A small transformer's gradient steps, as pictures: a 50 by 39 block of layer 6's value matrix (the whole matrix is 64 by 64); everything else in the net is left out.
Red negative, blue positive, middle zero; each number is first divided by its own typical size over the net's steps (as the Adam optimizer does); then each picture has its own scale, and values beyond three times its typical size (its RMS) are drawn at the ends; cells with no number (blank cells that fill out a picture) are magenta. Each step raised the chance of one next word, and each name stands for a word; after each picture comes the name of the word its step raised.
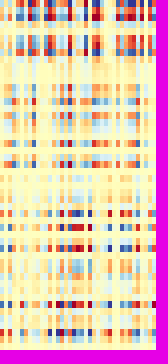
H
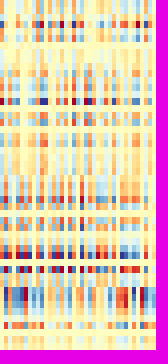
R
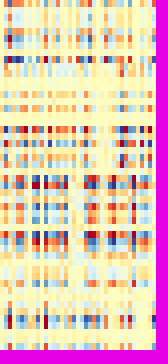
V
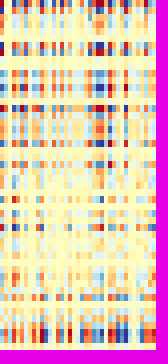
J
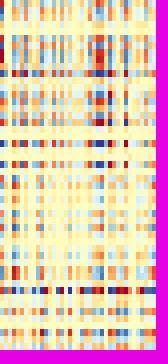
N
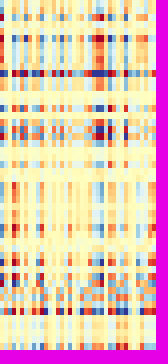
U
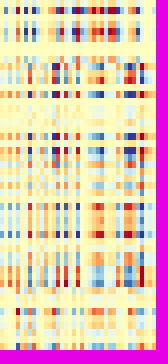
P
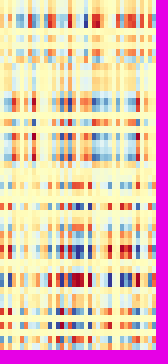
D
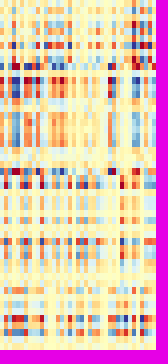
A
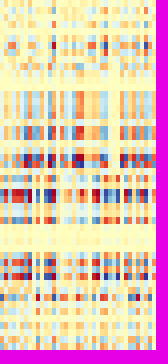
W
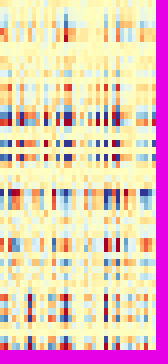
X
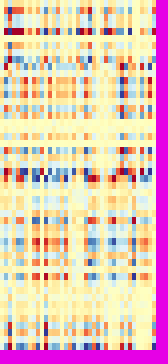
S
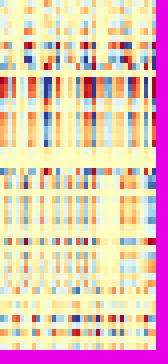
A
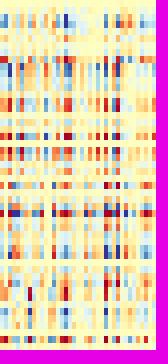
D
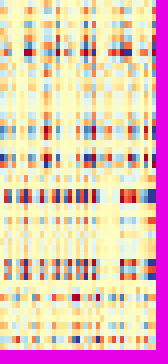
W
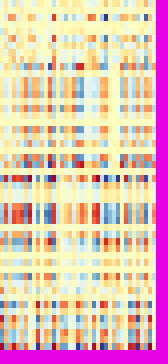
V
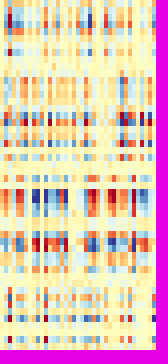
X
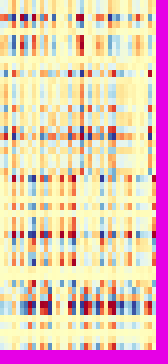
U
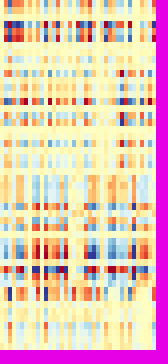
R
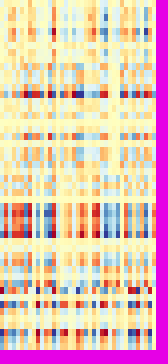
P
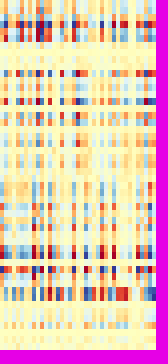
R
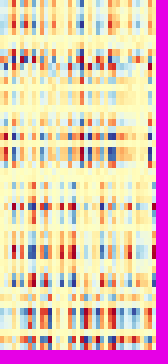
D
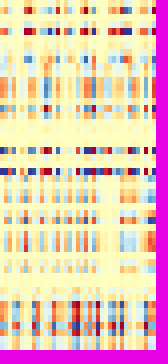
S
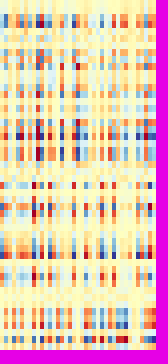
D
